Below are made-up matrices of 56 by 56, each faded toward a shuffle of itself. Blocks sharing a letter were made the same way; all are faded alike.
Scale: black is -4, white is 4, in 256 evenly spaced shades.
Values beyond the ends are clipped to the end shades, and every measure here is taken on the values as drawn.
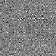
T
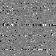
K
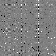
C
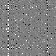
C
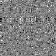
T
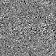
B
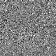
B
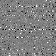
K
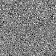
B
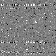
K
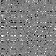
C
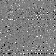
K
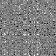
T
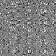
T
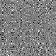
T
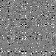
K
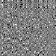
T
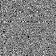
B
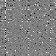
C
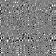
C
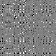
C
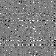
K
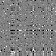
C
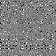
K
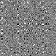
T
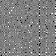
C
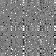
C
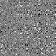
T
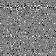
K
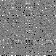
K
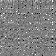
K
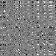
C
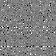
K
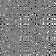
C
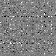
K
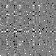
C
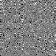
T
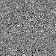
B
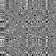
C
